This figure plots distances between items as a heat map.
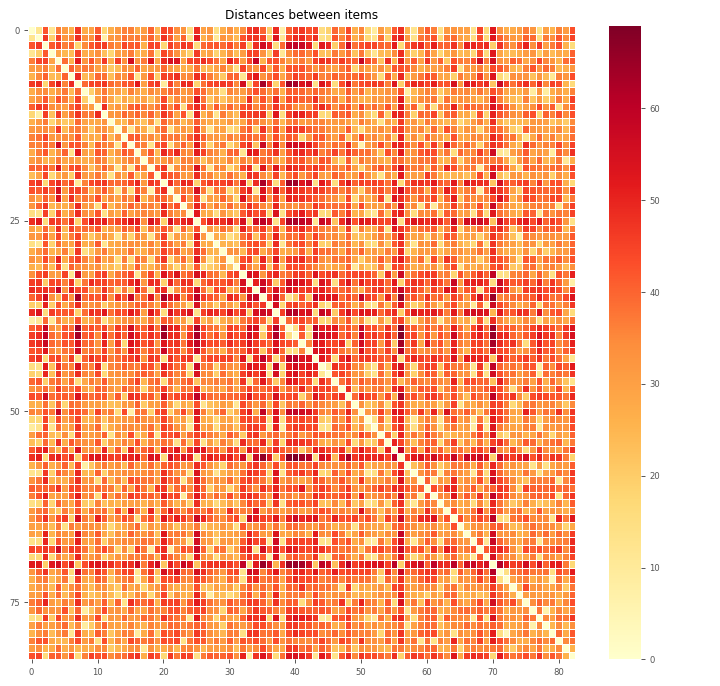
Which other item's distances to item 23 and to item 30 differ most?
61
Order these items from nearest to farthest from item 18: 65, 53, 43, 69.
65, 69, 53, 43
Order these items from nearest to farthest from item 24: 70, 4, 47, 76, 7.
47, 76, 4, 7, 70
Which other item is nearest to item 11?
1
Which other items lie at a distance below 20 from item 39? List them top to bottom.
35, 40, 42
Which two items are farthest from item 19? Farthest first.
70, 56
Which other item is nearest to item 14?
75
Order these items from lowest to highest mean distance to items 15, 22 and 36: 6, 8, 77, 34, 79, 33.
77, 34, 8, 79, 6, 33
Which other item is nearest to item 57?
8
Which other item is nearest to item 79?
72
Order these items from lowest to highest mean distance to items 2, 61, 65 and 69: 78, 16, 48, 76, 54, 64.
54, 78, 76, 16, 48, 64
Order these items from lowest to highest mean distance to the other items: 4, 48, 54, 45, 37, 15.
54, 45, 15, 4, 48, 37
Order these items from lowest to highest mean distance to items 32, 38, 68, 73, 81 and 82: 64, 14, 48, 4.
14, 64, 4, 48
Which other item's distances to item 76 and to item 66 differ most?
78
